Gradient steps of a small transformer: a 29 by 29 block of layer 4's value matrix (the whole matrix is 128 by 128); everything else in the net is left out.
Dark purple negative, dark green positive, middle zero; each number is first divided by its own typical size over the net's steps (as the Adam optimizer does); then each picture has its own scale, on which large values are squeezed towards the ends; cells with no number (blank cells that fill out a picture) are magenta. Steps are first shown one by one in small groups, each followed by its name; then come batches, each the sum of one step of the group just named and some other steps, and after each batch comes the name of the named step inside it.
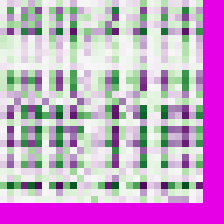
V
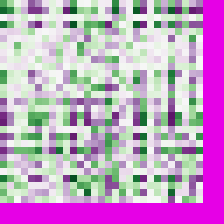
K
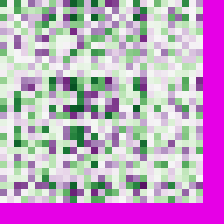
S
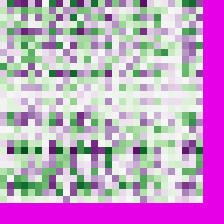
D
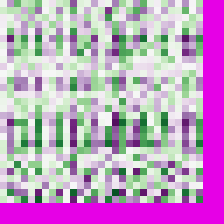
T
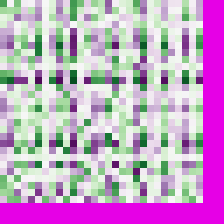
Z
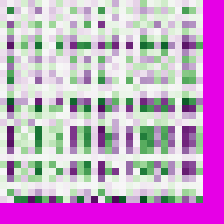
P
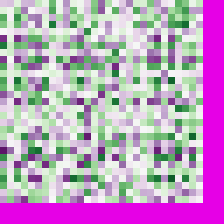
K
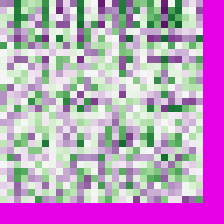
T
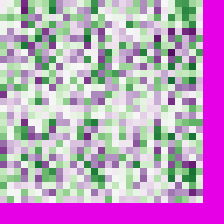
Z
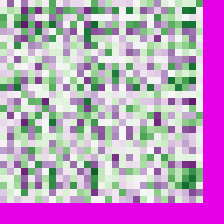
V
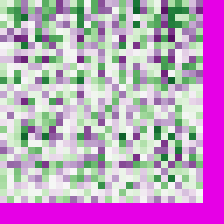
K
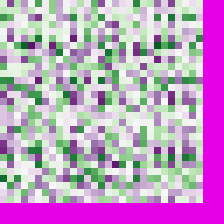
Z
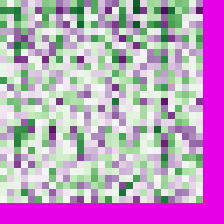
K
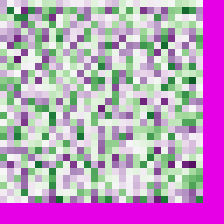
P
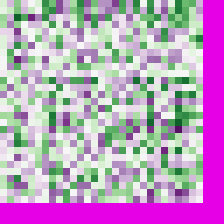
Z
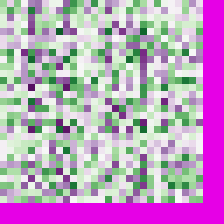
S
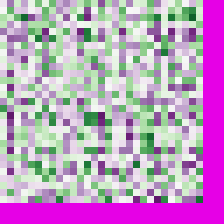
P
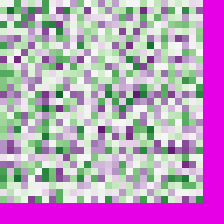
P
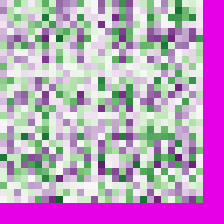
P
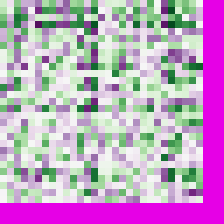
K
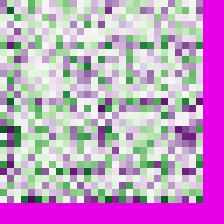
P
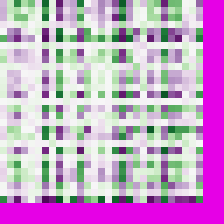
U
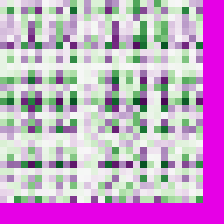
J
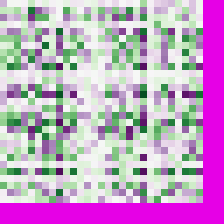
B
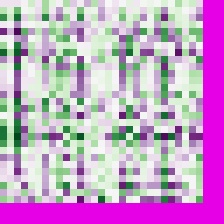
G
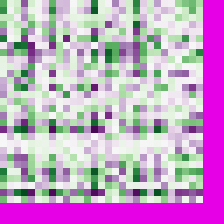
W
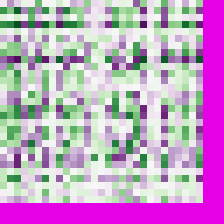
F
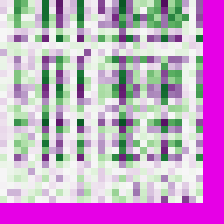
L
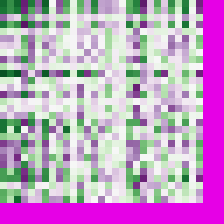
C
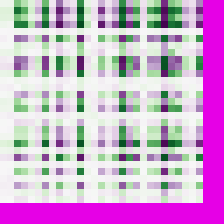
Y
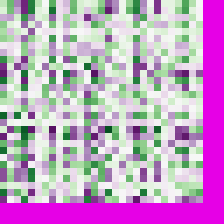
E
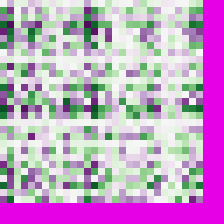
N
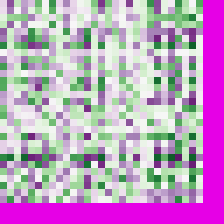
N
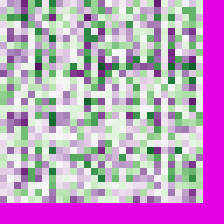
E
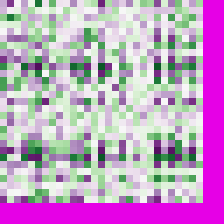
F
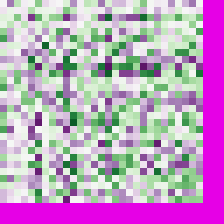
B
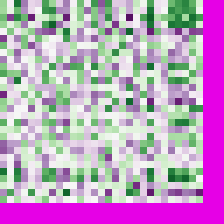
C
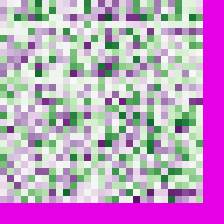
E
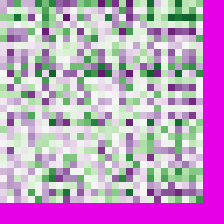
L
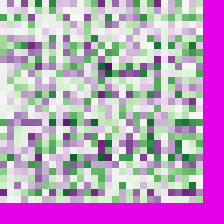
W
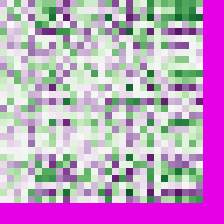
J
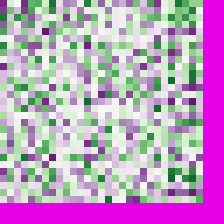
E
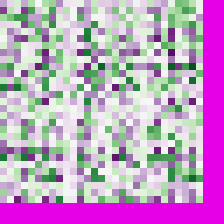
U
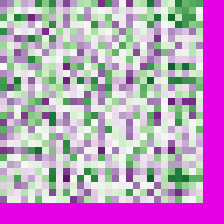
E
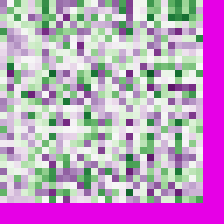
L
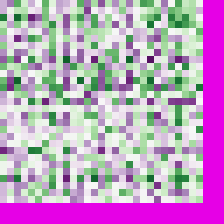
L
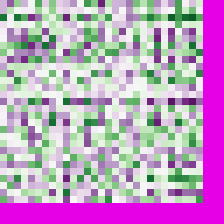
W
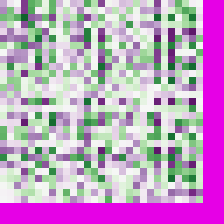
C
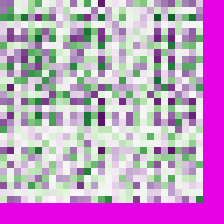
L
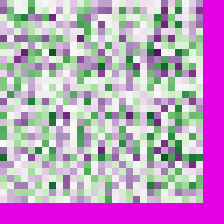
Y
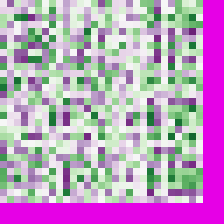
N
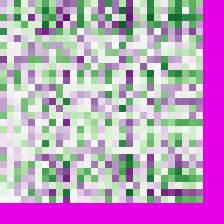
Y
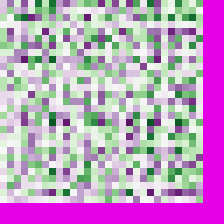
E
